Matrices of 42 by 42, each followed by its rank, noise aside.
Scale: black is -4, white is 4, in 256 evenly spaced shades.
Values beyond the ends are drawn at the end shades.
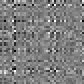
three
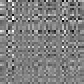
two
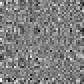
six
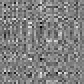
four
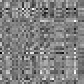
three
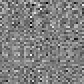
six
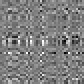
three
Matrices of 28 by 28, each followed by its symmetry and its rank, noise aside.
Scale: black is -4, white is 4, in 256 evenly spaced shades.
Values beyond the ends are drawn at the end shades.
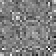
symmetric, rank three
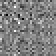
antisymmetric, rank four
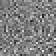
no symmetry, rank five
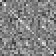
symmetric, rank five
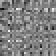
no symmetry, rank four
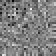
symmetric, rank five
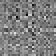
no symmetry, rank four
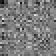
symmetric, rank four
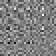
antisymmetric, rank four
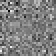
no symmetry, rank four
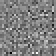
no symmetry, rank five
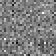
no symmetry, rank five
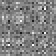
symmetric, rank three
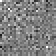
symmetric, rank five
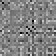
symmetric, rank five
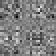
no symmetry, rank three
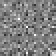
symmetric, rank three
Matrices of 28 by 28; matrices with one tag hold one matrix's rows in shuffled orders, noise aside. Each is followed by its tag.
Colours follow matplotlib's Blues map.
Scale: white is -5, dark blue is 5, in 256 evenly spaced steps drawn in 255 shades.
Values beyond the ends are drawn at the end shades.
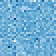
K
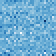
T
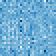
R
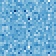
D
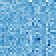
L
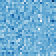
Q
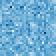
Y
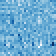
Q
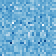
Y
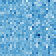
L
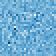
K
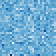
Y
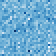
D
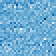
T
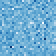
Y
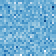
T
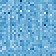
R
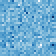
Q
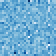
D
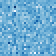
K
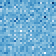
T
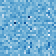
D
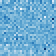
T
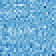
T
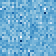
R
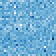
T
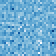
Q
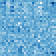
Q
